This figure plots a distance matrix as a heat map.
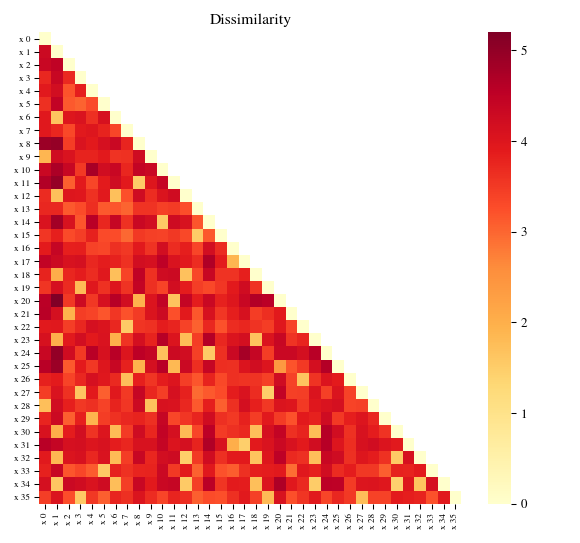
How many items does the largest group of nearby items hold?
8
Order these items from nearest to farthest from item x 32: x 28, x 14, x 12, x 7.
x 12, x 7, x 28, x 14
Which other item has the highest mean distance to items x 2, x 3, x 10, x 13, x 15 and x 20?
x 1
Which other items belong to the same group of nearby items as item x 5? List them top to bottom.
x 33
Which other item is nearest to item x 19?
x 27
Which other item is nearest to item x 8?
x 11
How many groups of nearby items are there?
11
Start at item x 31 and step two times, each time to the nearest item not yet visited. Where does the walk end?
x 16
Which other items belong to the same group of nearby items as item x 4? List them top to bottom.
x 29
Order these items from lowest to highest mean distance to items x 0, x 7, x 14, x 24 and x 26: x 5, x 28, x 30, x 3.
x 28, x 3, x 5, x 30
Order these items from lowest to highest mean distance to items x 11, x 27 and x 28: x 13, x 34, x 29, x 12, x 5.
x 13, x 5, x 29, x 12, x 34
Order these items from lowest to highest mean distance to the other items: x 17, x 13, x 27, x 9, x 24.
x 13, x 27, x 9, x 17, x 24
